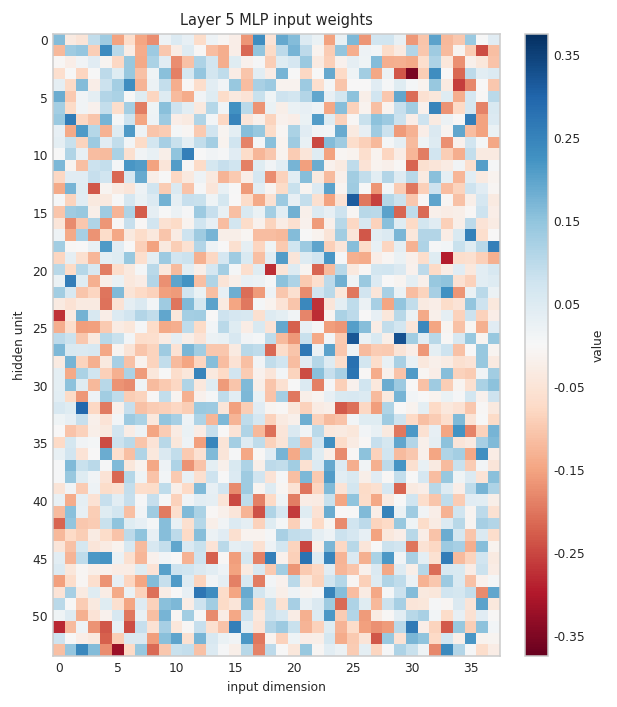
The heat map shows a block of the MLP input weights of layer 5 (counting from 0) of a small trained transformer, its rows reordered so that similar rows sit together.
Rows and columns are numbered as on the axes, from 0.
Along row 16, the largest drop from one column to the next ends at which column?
4
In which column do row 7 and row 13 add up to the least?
3
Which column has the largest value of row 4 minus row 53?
5
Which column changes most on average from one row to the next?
21
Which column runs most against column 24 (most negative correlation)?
36
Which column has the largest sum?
23
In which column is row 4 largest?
6
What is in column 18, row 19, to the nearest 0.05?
0.05
